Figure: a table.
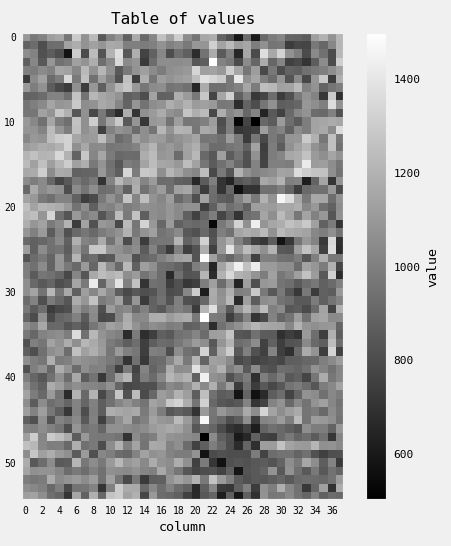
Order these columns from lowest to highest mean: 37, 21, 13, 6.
37, 13, 21, 6
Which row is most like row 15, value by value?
13
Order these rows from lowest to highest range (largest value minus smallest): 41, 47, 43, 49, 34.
41, 34, 43, 49, 47
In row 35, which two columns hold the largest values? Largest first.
6, 24
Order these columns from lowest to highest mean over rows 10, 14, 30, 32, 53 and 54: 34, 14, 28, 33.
14, 33, 34, 28
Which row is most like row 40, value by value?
26
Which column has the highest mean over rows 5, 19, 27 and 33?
21
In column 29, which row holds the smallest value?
47
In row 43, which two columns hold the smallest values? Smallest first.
27, 28
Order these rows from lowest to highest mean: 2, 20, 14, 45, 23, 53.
53, 2, 45, 23, 20, 14
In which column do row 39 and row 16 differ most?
32
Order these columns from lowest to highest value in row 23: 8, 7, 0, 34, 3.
3, 8, 7, 34, 0
